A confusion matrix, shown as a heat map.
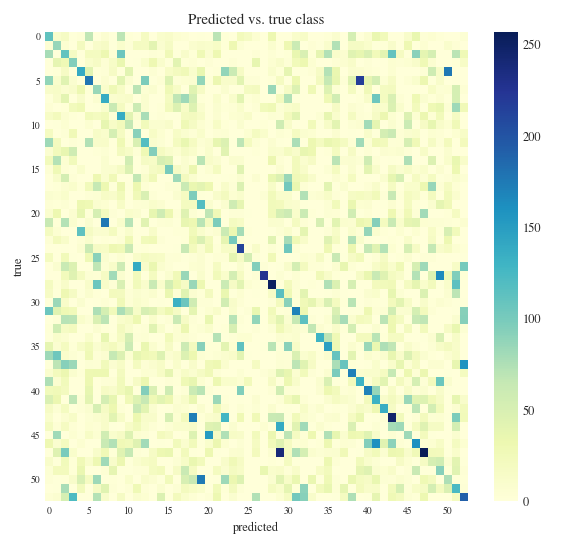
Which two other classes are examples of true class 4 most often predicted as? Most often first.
50, 22
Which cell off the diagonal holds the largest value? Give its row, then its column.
47, 29
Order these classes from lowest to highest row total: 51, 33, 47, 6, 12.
33, 6, 51, 12, 47
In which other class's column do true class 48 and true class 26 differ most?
11
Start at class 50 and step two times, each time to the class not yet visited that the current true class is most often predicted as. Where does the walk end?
23
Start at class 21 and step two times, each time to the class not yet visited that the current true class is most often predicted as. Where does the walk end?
41
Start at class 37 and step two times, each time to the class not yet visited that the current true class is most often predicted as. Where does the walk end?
3
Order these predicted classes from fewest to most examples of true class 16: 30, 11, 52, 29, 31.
52, 31, 29, 11, 30
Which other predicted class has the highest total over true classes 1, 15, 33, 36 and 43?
18
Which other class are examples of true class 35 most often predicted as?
24
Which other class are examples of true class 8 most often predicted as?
51
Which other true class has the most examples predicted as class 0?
31
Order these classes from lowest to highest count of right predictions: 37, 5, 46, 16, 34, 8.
8, 16, 37, 34, 46, 5
